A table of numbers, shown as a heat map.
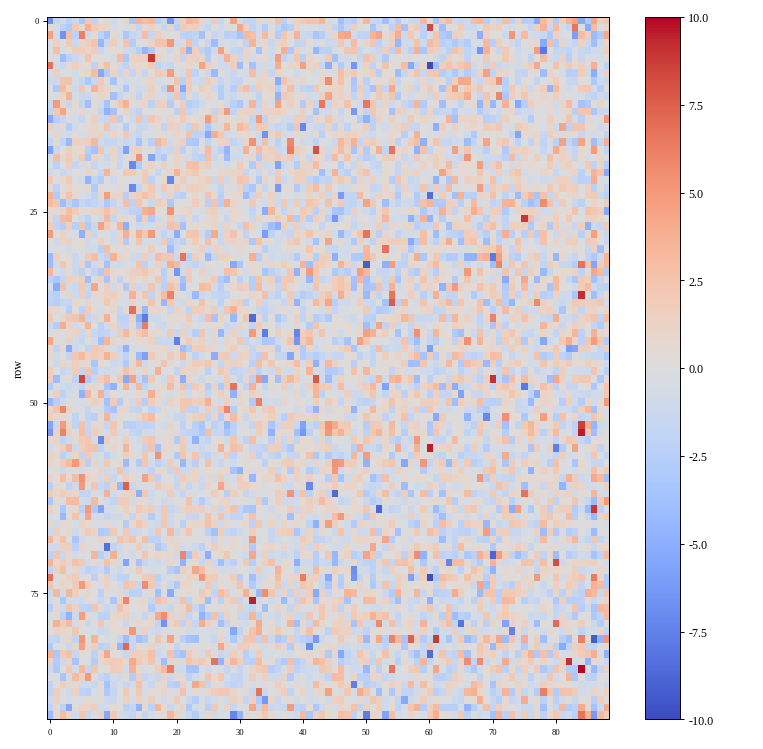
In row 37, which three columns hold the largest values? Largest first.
54, 77, 44
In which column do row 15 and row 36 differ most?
84
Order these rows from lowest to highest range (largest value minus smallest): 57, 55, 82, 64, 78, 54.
57, 78, 55, 82, 54, 64
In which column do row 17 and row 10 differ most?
42
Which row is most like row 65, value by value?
86
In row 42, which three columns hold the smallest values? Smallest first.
20, 39, 78
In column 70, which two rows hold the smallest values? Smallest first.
70, 31
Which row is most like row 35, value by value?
9
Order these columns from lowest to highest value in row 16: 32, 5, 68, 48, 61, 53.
53, 68, 5, 61, 48, 32
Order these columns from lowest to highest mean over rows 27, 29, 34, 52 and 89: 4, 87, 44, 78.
4, 87, 44, 78
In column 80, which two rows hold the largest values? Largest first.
71, 79
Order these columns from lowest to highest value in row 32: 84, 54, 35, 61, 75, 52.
52, 35, 75, 61, 54, 84
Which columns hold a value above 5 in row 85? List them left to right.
19, 54, 84
